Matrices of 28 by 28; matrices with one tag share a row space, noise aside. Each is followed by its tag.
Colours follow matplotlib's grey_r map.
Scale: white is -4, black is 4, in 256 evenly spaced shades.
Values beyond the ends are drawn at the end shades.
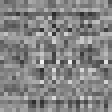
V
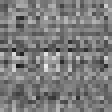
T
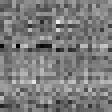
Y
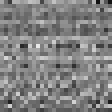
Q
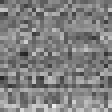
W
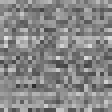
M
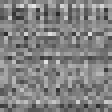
T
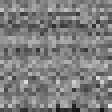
Q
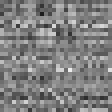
Y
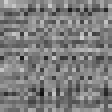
V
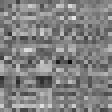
Y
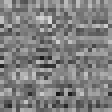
Y
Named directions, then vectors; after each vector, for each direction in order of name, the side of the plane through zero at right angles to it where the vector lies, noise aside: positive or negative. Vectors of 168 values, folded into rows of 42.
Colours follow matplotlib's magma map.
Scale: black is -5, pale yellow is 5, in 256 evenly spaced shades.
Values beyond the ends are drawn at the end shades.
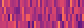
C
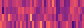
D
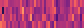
positive, positive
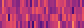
positive, negative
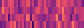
positive, negative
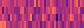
positive, positive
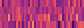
negative, positive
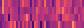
positive, negative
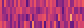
negative, positive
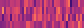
negative, negative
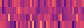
negative, positive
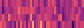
negative, positive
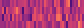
negative, negative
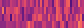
negative, negative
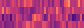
negative, negative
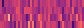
negative, positive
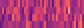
negative, negative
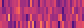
negative, positive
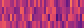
positive, positive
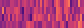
negative, negative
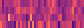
negative, positive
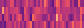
negative, negative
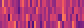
positive, negative
